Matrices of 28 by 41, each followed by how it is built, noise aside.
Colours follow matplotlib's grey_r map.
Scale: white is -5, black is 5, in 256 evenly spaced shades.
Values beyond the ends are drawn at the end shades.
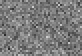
Toeplitz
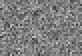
repeating rows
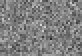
noise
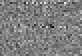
uneven rows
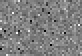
sparse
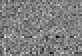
uneven rows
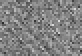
Toeplitz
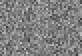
repeating rows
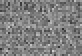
blocks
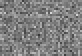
blocks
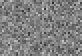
repeating rows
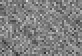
Toeplitz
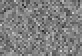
Toeplitz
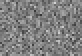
noise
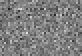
uneven rows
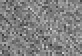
Toeplitz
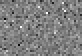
sparse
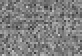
blocks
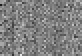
repeating rows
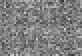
blocks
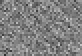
Toeplitz
